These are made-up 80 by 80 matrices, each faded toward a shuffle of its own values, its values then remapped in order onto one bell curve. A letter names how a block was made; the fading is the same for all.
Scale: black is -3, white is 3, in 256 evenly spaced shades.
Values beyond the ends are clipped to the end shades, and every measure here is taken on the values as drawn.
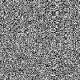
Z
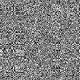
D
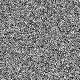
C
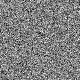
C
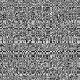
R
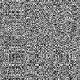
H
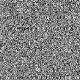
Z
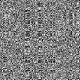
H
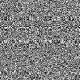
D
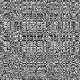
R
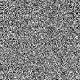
Z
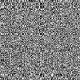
H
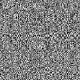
H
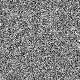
C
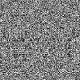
Z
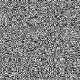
D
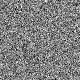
C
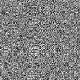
D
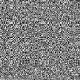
H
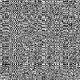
R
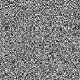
D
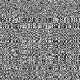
R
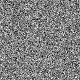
C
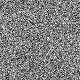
C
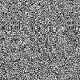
Z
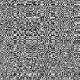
R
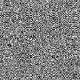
D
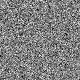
C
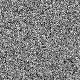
C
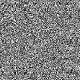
Z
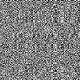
H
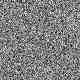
C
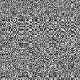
R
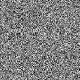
Z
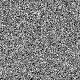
C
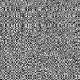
R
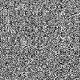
Z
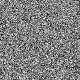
C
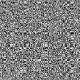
H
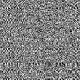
H
